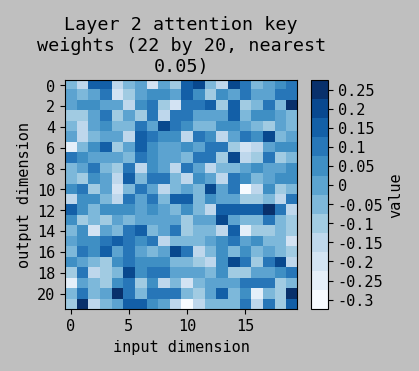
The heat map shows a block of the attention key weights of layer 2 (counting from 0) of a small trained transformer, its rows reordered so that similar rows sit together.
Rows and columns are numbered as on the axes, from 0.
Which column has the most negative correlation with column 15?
12
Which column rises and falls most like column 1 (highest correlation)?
5
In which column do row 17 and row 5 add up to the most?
17
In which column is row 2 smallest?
9
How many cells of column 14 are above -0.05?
16
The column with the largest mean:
14
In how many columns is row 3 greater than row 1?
8
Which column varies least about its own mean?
7
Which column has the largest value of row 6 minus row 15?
19
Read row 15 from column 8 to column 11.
-0.15 -0.05 -0.05 -0.05
